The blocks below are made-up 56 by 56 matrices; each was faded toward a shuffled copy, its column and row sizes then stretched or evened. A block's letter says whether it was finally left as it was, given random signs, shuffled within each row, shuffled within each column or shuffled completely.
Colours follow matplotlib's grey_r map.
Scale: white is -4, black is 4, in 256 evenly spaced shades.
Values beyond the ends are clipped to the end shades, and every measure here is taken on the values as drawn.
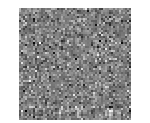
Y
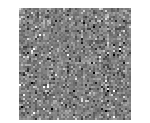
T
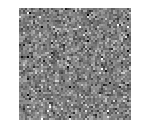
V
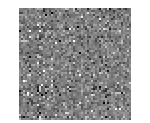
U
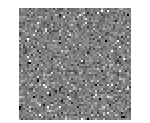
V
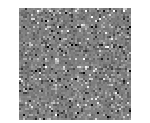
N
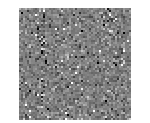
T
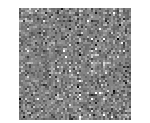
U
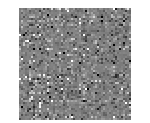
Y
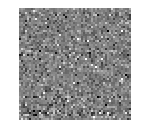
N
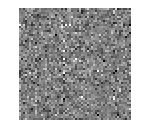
U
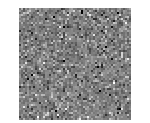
V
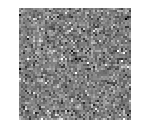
N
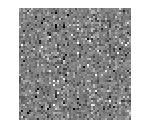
T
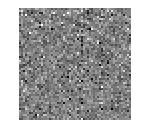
T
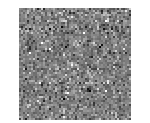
N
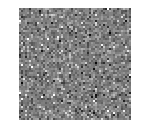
T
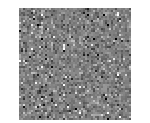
T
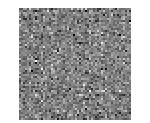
Y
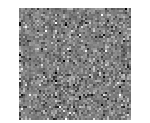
U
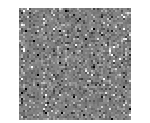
T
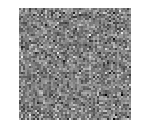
Y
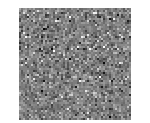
N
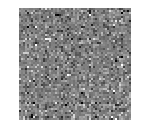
Y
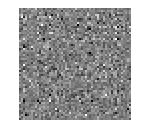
Y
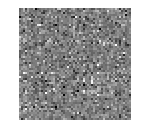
U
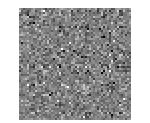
Y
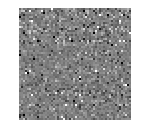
N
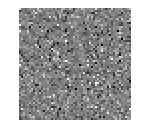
T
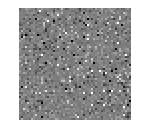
V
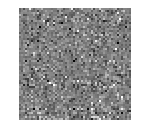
U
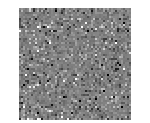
N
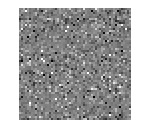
U
